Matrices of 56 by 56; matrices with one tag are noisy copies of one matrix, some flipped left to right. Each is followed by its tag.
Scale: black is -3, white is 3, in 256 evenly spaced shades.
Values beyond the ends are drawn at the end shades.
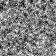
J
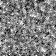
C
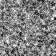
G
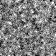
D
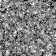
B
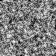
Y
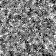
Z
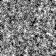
Y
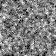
Z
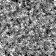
C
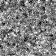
J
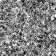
G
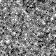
G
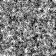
Y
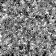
Z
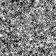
G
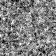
G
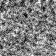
J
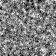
C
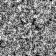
D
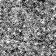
G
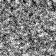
J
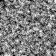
B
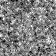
G
